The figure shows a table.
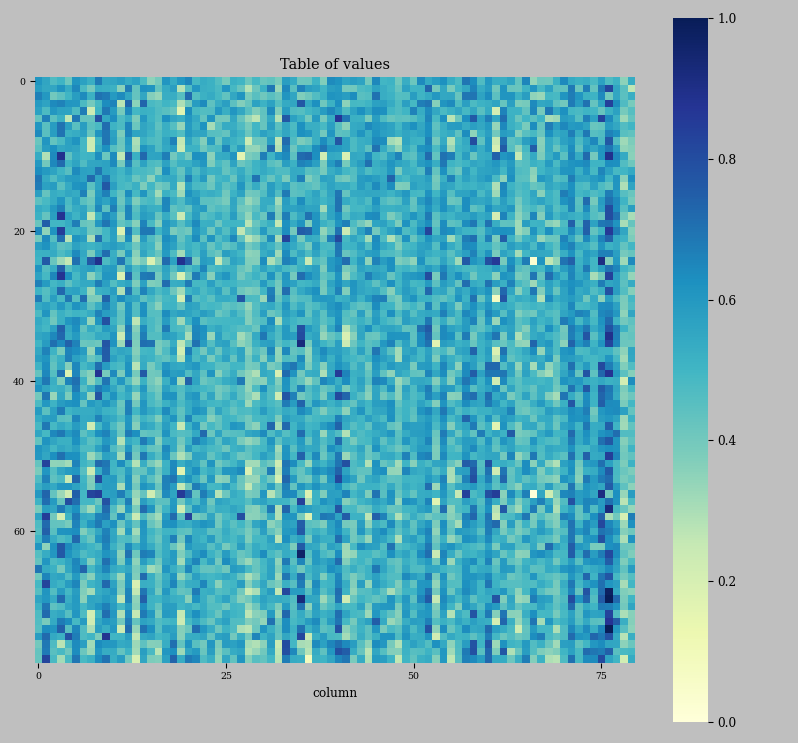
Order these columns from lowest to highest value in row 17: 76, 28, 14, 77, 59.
28, 59, 14, 77, 76
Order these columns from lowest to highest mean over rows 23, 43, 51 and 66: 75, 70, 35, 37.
70, 37, 35, 75
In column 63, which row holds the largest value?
47
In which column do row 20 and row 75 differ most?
3
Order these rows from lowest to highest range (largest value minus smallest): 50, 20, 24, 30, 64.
30, 64, 50, 20, 24
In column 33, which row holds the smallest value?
13
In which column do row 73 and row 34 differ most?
40
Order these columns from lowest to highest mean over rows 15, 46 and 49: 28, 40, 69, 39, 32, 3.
32, 28, 69, 3, 39, 40
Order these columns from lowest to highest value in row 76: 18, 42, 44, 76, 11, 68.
44, 68, 11, 42, 18, 76
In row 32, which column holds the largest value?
9
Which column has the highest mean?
76
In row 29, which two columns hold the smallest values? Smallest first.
61, 19
